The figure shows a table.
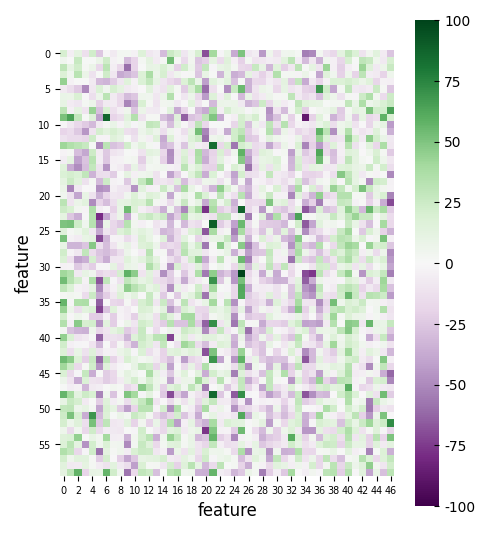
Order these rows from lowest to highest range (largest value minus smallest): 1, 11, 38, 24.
1, 11, 38, 24
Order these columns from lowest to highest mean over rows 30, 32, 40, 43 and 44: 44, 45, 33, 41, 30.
30, 44, 41, 33, 45
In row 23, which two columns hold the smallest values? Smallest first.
5, 26
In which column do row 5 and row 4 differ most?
36
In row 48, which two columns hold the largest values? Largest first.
21, 25
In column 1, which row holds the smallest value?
19
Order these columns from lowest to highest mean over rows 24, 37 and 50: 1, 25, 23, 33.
23, 25, 33, 1
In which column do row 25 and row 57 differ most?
20
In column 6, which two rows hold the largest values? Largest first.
9, 59
